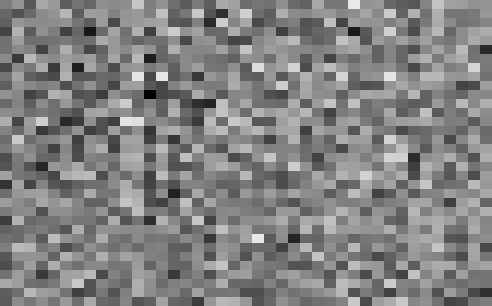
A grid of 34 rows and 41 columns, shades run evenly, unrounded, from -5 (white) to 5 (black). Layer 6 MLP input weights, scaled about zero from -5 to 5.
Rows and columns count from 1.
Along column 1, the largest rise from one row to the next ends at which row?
21
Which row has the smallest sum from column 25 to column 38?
9
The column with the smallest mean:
12
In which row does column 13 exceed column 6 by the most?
11
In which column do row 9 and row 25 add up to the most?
13
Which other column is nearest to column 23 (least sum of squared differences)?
38
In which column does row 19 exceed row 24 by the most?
35
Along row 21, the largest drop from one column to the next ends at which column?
2
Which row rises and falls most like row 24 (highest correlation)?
31
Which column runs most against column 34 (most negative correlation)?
10
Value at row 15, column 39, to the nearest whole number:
1
